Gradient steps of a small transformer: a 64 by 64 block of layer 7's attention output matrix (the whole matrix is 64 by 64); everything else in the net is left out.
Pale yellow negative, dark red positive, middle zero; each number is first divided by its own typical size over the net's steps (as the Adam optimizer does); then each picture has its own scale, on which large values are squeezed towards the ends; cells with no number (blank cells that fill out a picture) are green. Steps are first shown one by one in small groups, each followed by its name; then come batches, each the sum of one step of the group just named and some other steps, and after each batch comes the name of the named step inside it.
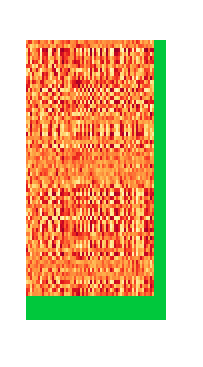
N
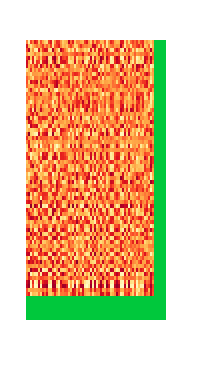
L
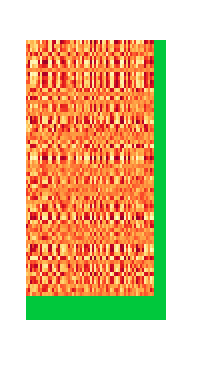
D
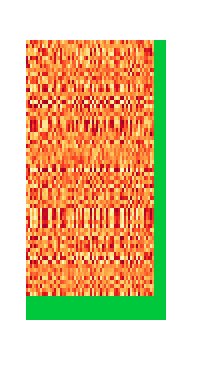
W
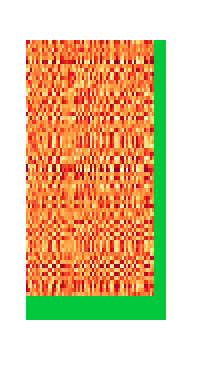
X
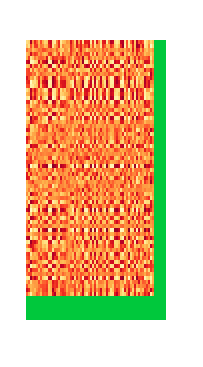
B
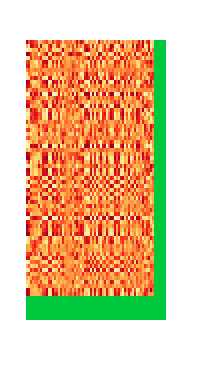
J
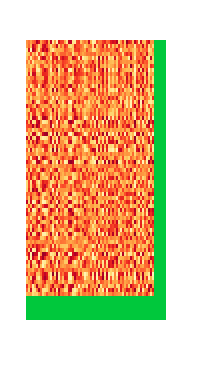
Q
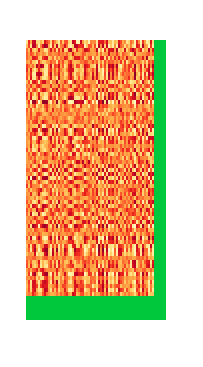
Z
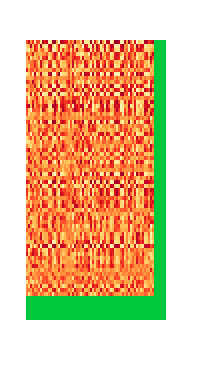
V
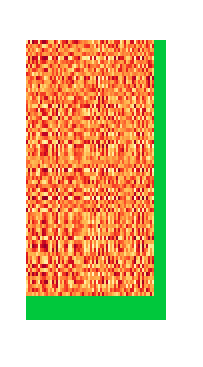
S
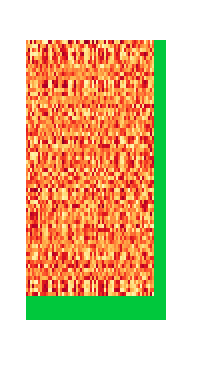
L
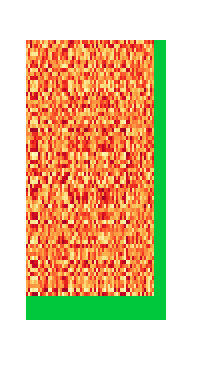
V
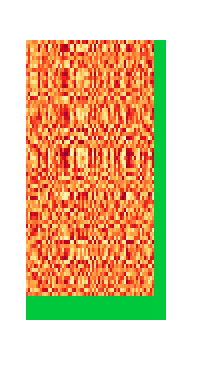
D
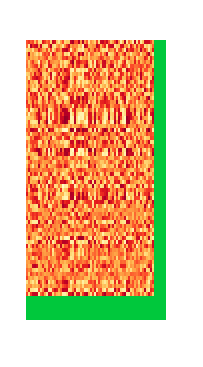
V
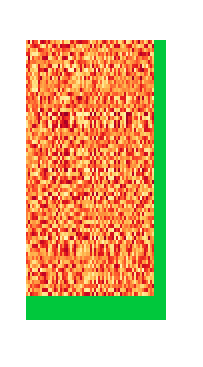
S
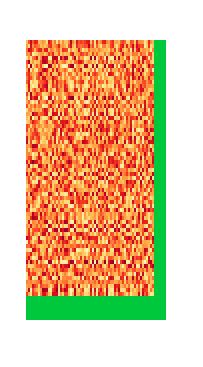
B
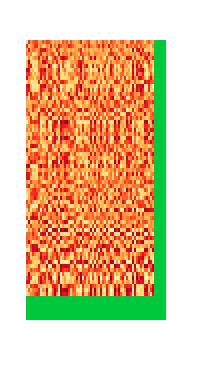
B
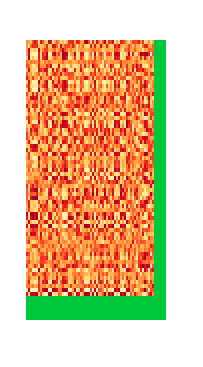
L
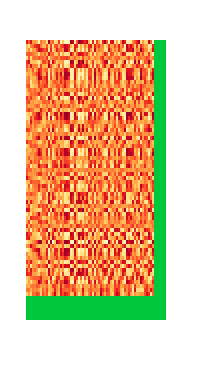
B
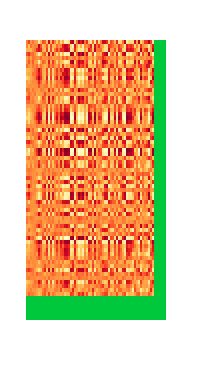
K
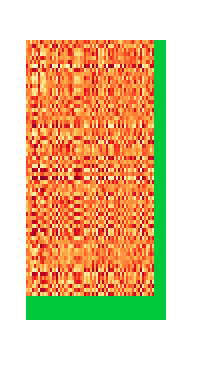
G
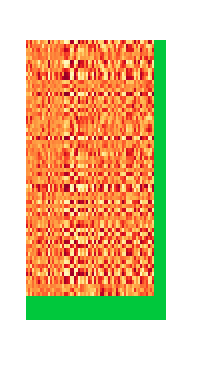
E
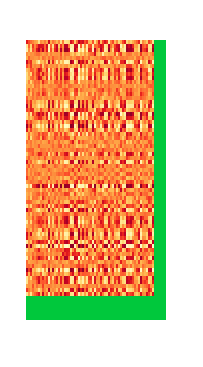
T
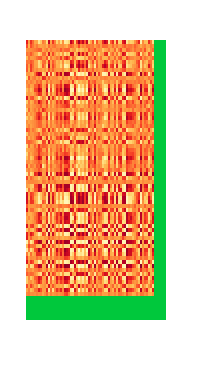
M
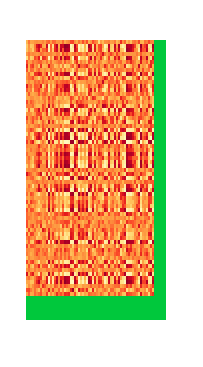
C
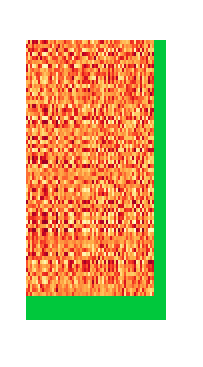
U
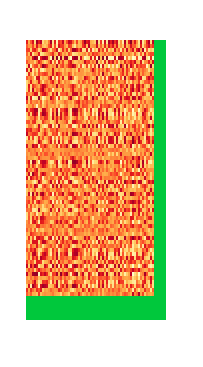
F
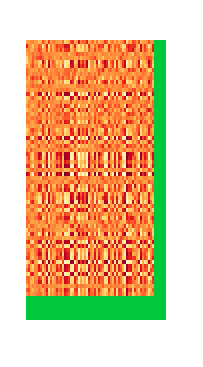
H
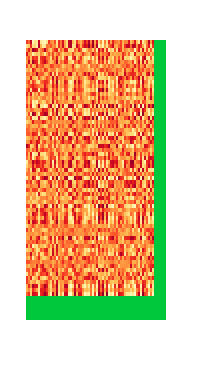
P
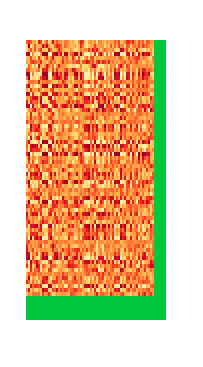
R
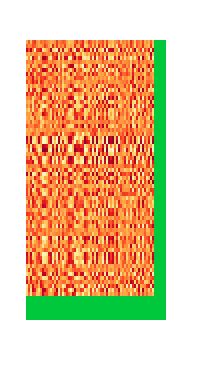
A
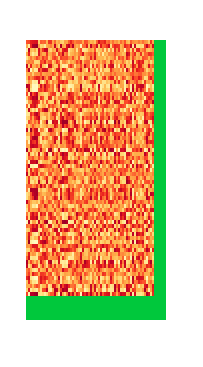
U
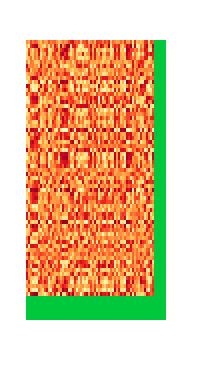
C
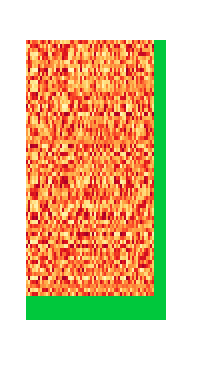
T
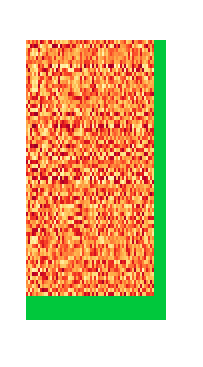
G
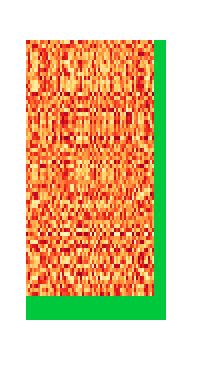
E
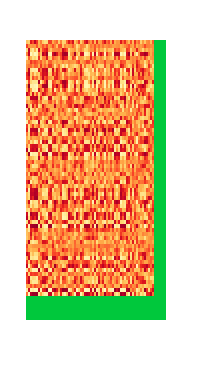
R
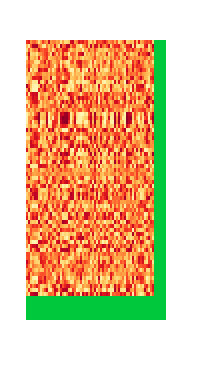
K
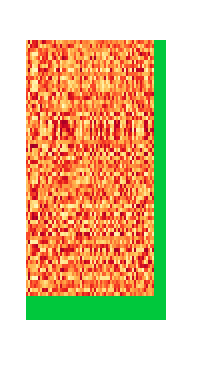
U
